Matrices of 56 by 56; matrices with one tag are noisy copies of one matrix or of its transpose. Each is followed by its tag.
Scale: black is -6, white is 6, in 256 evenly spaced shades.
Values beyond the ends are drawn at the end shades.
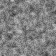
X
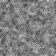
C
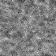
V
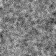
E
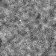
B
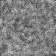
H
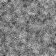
C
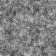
X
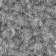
C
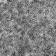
E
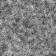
H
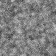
X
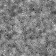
X
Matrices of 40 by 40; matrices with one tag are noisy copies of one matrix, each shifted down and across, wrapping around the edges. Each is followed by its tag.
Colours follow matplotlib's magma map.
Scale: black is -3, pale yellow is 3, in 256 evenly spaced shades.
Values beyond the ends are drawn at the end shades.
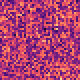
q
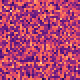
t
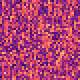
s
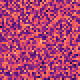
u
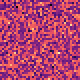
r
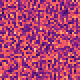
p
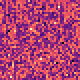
q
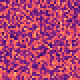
t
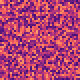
t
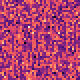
s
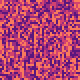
s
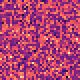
t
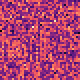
q
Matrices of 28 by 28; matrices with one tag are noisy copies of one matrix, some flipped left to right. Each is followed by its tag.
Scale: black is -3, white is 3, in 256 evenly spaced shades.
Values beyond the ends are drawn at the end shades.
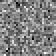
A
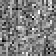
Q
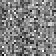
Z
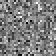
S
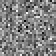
S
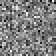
S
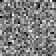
A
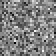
Z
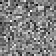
S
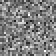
S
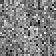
Q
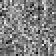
Q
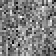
Q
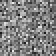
Z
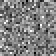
A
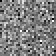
Z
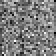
Z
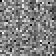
Z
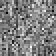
Q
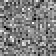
A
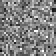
Z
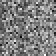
Z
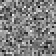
A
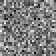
A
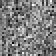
Q
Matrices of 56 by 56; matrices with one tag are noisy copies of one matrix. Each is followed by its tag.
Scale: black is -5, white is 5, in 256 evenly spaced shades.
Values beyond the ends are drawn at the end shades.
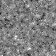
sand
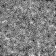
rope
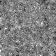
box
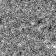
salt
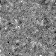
box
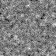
sand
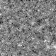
salt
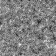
salt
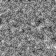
salt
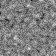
sand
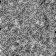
box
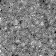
box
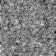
box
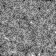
rope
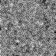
box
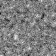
sand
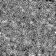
rope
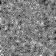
box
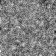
box
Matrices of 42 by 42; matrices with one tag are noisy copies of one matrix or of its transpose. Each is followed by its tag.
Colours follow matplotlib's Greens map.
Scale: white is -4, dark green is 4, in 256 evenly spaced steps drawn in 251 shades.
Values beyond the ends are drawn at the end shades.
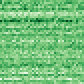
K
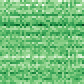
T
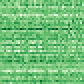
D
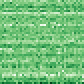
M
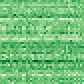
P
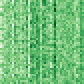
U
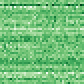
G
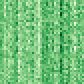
P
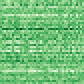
D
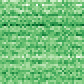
T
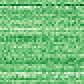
G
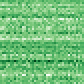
P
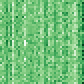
M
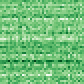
P
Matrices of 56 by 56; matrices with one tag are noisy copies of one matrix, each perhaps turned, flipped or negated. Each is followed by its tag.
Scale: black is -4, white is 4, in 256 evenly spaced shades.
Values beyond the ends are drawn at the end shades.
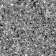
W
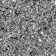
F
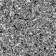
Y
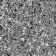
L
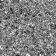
L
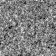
F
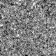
W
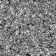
L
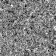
L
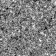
F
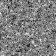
F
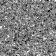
Y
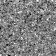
Y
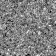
L
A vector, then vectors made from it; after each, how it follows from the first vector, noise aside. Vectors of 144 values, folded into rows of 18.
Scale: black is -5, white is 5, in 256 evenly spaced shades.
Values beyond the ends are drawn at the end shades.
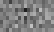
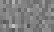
wrapped around, negated, shrunk.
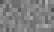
wrapped around, negated, shrunk.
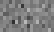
reversed, negated, partly zeroed.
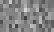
sign-scrambled.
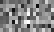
reversed, negated, scaled up.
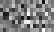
reversed, negated, scaled up.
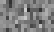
sign-scrambled.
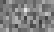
sign-scrambled.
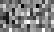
reversed, negated, scaled up.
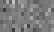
wrapped around, negated, partly zeroed.
